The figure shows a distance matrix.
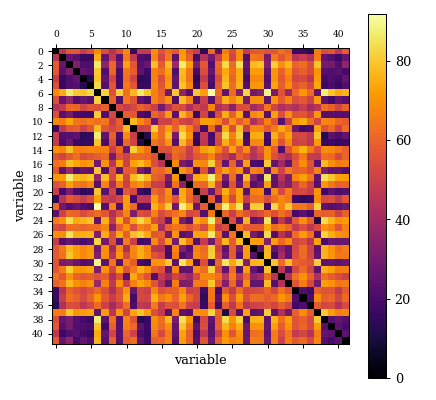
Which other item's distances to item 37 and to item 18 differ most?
24
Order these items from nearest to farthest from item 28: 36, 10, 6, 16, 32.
16, 6, 32, 10, 36
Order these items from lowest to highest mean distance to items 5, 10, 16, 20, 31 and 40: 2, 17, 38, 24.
17, 38, 2, 24
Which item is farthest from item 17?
6
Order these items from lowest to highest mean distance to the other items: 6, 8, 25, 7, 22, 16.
7, 8, 22, 16, 25, 6
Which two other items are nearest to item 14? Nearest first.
32, 10
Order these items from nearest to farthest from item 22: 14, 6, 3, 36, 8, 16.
3, 36, 8, 14, 16, 6
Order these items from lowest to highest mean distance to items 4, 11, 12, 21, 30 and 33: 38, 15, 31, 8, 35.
38, 35, 8, 15, 31
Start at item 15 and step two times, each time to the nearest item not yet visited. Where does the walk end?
25
